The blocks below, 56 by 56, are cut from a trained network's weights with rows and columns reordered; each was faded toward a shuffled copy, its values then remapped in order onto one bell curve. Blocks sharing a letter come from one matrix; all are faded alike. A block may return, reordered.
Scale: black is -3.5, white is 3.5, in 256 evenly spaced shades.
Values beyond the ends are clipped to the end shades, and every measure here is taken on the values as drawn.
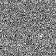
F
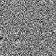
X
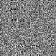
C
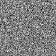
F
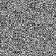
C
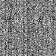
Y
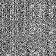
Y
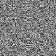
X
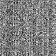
Y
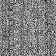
Y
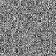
X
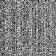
Y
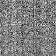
Y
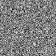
F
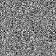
C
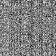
Y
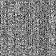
Y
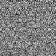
X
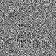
X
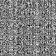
Y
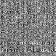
Y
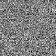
X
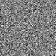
C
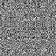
X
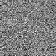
X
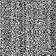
Y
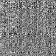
Y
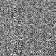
C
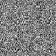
C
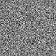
C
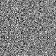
C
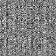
Y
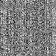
Y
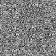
F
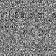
X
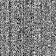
Y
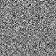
F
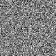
F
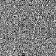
C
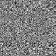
X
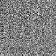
C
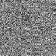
F
